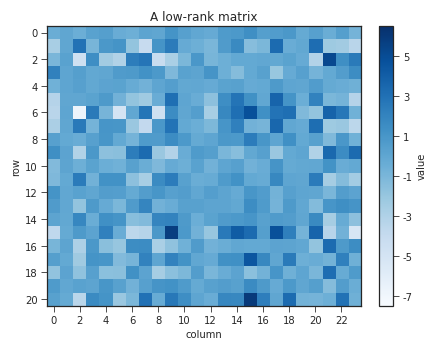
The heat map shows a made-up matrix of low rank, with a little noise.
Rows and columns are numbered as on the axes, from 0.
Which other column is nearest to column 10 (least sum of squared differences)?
16
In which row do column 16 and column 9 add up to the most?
15
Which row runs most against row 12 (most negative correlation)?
10
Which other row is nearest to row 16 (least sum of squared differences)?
18
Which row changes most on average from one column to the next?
6
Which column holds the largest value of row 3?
0
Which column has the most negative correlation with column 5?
3
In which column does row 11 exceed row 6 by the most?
2
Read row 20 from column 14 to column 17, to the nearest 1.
2 6 2 0
